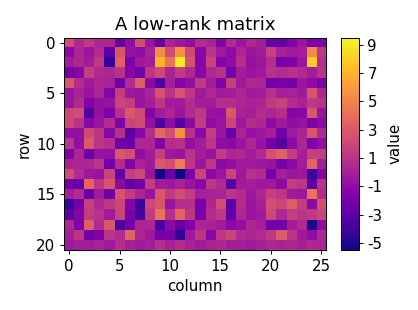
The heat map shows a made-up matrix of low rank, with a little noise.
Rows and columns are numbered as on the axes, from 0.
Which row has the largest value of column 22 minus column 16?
16
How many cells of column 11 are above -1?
16
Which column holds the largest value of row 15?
24
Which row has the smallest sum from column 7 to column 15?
13
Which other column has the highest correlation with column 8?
23
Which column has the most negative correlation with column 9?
18
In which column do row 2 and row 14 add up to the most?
11
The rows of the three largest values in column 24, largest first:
2, 1, 15
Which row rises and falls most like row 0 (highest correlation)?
4
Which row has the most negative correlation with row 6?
10
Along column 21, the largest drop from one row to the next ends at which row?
12
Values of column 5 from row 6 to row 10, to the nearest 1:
2 1 -2 1 -2
